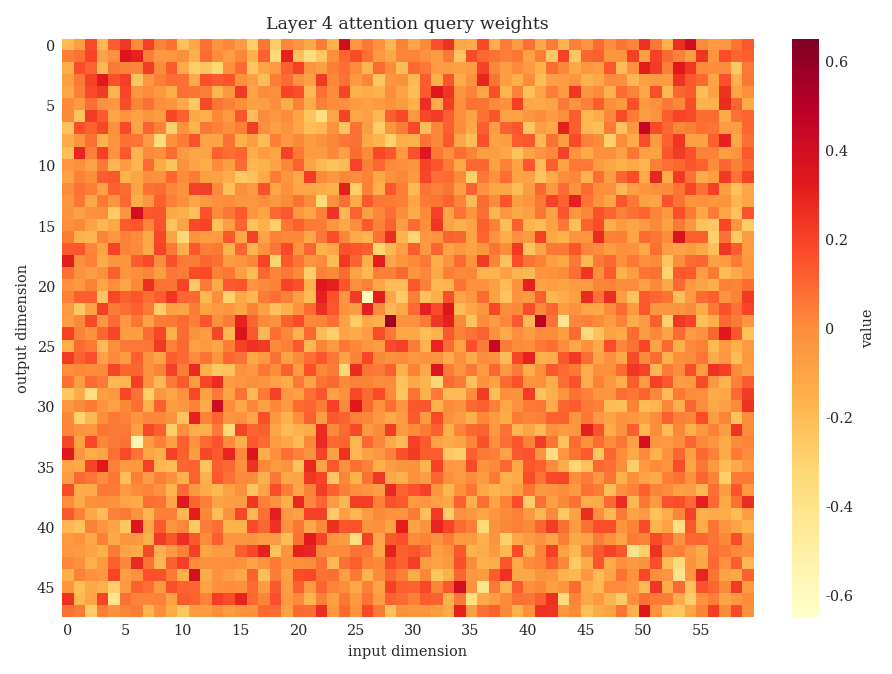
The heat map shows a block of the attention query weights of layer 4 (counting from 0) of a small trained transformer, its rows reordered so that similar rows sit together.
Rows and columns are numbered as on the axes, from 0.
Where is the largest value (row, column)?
23, 28
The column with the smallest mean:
38
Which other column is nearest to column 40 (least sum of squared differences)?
14
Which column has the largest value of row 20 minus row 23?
40
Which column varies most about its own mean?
53
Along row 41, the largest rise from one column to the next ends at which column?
26
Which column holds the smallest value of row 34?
42
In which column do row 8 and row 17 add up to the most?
57
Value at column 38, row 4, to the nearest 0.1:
-0.2
